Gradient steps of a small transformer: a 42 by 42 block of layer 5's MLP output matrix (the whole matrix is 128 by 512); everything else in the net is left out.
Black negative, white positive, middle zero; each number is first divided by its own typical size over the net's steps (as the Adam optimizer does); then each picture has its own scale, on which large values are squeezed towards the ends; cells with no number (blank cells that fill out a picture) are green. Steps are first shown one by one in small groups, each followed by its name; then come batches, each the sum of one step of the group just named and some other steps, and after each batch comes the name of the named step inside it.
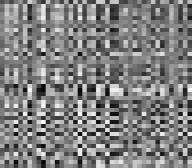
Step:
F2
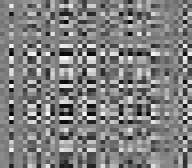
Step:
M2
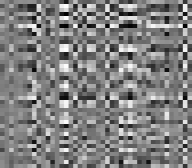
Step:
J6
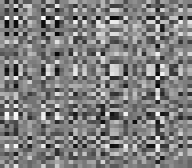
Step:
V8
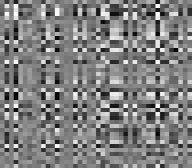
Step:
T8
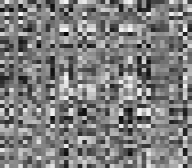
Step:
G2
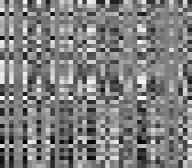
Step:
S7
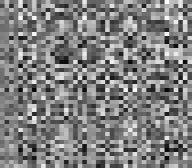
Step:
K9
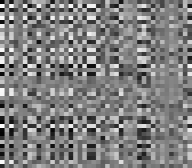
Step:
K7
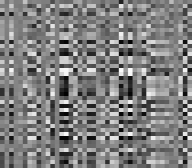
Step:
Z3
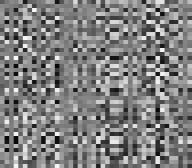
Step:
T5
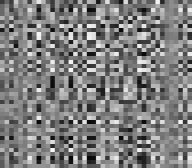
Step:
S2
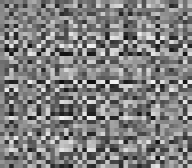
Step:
M2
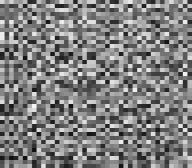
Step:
K9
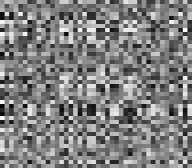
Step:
G2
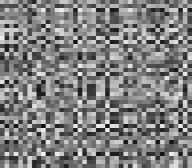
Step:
F2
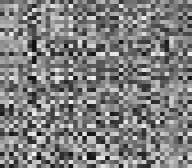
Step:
F2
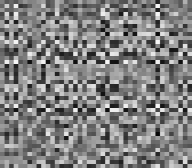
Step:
T8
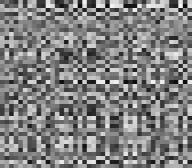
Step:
K9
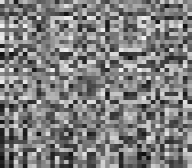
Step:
J6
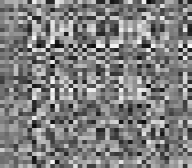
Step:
G2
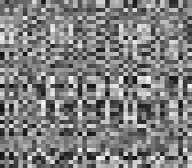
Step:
F2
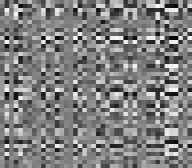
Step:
T8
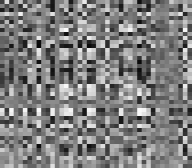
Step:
G2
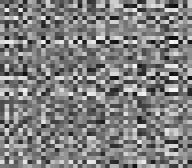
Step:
V8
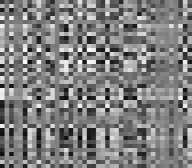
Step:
K7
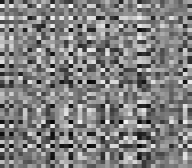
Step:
K7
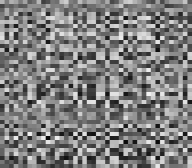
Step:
F2
